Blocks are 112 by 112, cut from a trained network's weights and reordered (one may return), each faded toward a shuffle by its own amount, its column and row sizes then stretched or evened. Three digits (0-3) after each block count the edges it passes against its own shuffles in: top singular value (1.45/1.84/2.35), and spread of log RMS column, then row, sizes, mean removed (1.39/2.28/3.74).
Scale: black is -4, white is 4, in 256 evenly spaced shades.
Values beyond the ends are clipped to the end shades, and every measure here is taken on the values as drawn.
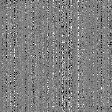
2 3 1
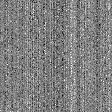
3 2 0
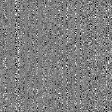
0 3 1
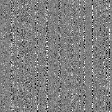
2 3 0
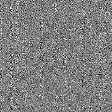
1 2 1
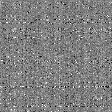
1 0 2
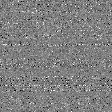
0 0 2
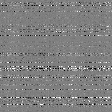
2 0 3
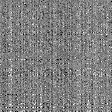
3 1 2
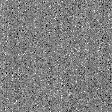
0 1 0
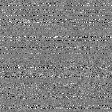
0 0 3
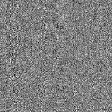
2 2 0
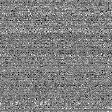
2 1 2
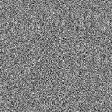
2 1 0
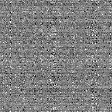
2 2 1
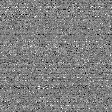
1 0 2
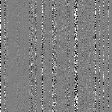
2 3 0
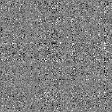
0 2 2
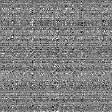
3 2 2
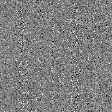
0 2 0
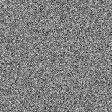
1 0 0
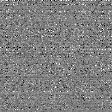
1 1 2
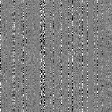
3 3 0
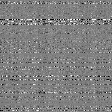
2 0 3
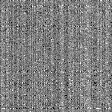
3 0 2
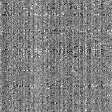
3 0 2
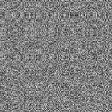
3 1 2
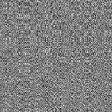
3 2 1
